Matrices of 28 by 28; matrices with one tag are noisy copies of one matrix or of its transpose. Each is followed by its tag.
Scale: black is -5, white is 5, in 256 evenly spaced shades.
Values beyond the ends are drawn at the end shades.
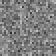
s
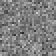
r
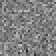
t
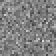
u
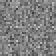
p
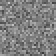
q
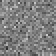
u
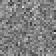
u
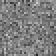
q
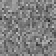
u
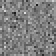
q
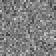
r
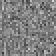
q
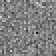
q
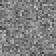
q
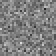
t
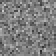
t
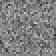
t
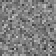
t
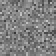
p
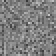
q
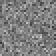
t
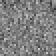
r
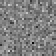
s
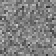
u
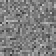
s
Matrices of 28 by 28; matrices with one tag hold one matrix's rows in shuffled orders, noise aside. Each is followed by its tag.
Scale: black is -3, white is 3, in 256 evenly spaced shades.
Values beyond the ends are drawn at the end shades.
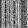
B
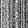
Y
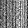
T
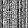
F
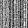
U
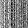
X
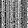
B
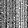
T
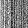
X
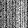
T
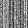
U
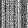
B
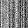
Y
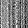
Y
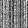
U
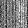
T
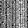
T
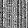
F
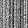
U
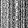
Y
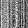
Y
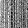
X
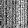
T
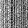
X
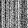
B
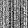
U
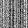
U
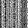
B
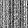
U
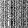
X
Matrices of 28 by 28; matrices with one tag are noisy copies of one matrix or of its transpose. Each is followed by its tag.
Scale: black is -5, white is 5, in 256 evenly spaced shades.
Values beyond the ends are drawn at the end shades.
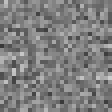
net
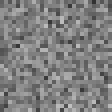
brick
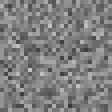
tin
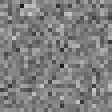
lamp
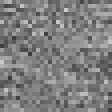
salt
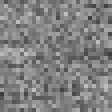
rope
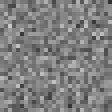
tin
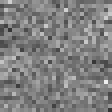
salt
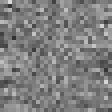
salt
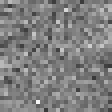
salt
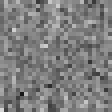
rope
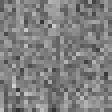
rope
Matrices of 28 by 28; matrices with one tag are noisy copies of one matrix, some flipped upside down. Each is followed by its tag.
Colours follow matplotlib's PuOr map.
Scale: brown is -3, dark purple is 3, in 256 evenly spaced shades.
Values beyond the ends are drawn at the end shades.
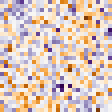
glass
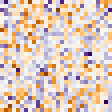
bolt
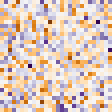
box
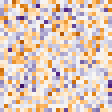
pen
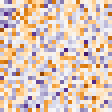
bolt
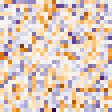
box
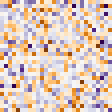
box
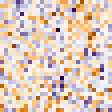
glass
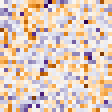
bolt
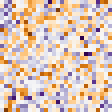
bolt
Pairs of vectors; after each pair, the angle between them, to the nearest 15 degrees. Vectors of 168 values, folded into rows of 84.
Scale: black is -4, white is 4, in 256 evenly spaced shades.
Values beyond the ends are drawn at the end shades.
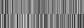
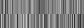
15 degrees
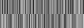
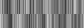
60 degrees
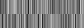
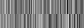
105 degrees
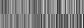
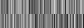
45 degrees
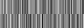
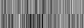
45 degrees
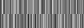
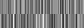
75 degrees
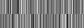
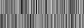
105 degrees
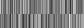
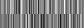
90 degrees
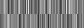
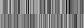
150 degrees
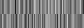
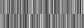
105 degrees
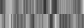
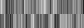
150 degrees
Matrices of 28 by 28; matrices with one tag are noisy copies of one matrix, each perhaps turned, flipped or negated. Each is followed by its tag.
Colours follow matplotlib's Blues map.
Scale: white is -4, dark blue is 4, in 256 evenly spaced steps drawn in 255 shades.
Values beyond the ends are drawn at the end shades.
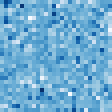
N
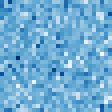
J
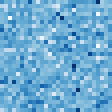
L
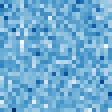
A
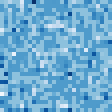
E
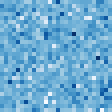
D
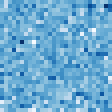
N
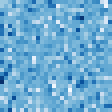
N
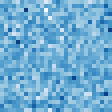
D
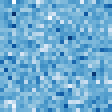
L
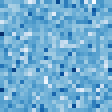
E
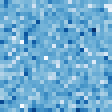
N
